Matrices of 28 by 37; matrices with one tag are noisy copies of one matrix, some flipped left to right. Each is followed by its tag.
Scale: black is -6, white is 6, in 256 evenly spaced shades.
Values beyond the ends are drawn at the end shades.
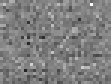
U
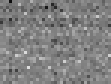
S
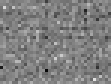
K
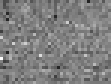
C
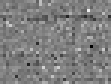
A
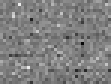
U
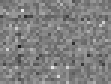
A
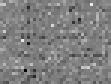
U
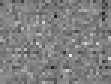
C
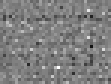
A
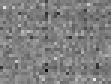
K
